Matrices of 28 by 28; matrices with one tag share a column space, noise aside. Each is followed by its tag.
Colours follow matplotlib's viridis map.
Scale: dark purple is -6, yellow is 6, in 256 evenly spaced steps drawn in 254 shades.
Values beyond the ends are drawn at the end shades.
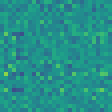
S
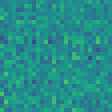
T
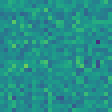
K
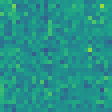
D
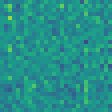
D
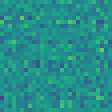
K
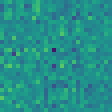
D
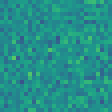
T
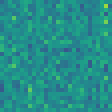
D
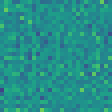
S
